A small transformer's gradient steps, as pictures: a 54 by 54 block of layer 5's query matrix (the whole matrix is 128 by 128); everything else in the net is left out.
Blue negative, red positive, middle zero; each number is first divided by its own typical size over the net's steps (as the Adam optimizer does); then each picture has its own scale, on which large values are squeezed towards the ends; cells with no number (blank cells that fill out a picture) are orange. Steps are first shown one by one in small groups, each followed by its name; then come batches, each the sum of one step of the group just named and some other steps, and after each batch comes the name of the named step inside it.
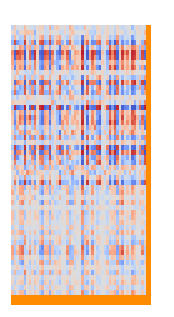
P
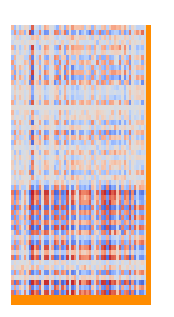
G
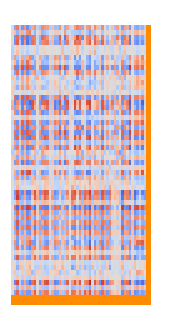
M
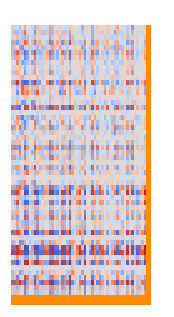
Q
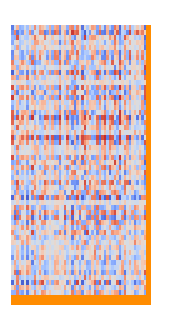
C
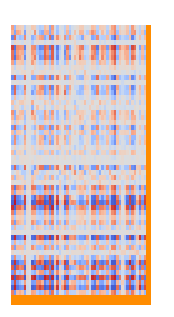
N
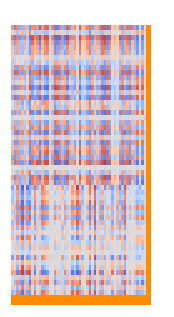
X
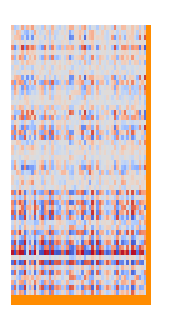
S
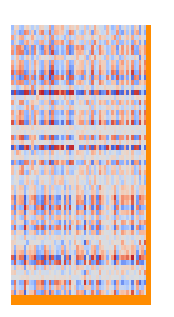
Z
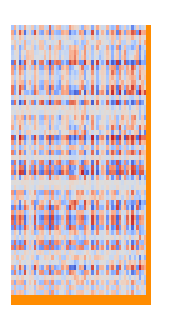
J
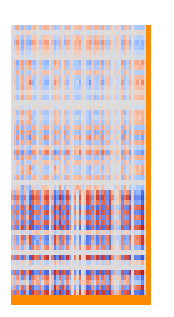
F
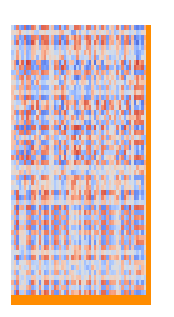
M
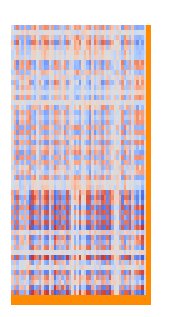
F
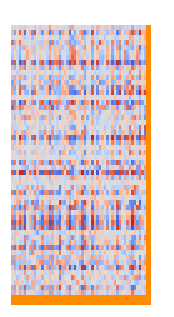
J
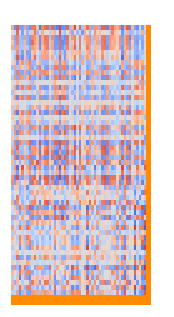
X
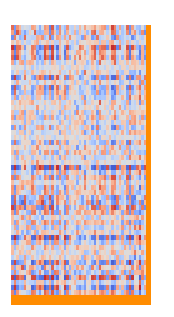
N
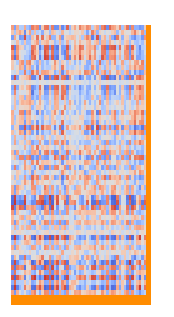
N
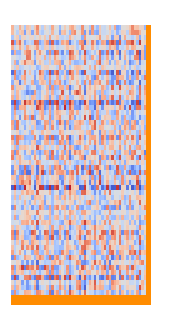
C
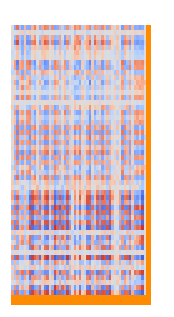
F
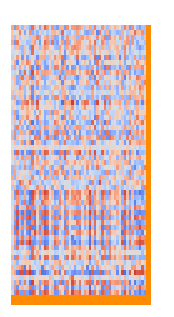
G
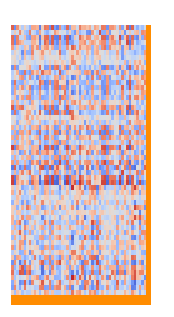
X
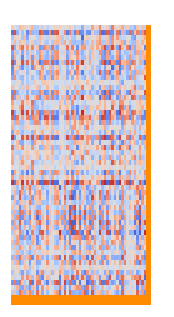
C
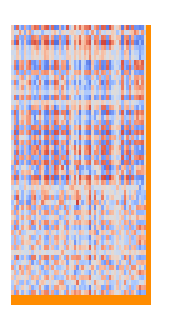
X
